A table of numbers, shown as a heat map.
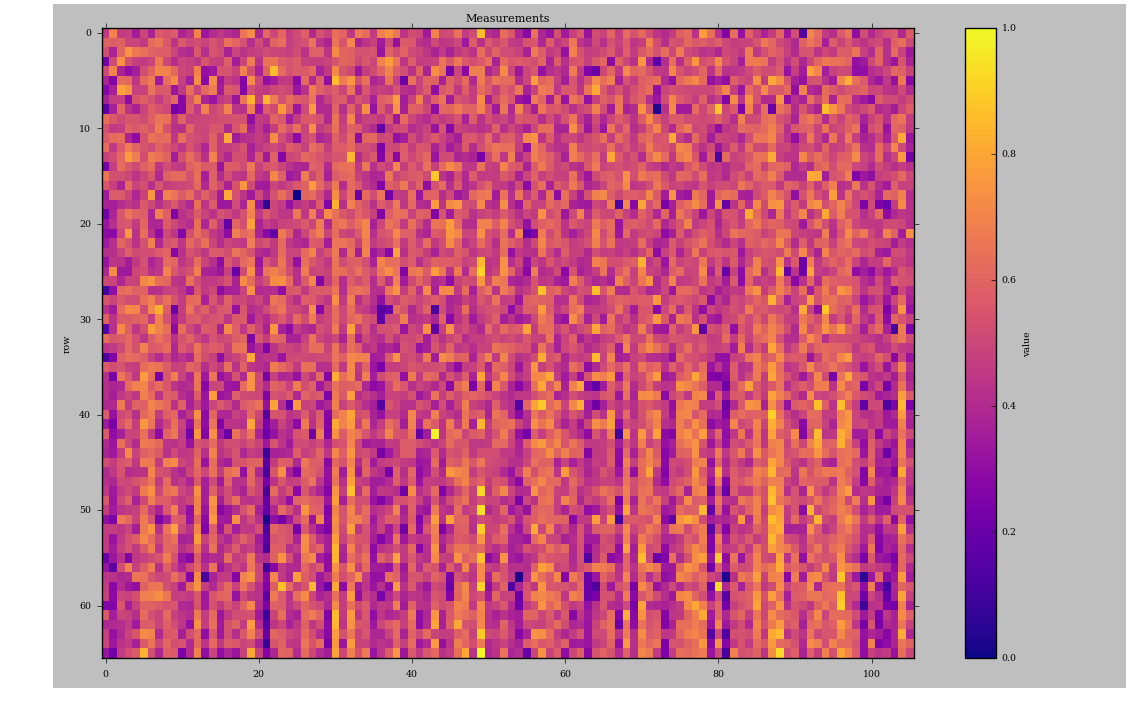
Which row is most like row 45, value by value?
38
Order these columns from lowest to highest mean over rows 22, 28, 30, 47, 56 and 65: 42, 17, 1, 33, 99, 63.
1, 99, 63, 17, 33, 42
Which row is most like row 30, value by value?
10
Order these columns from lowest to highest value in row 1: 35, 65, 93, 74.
65, 35, 74, 93
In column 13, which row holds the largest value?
8
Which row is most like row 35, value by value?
28
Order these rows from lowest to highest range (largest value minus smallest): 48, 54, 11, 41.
11, 41, 54, 48
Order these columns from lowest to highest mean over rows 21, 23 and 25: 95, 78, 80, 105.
95, 80, 105, 78
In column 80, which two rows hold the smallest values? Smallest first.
13, 36
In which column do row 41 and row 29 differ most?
91
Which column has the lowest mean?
21
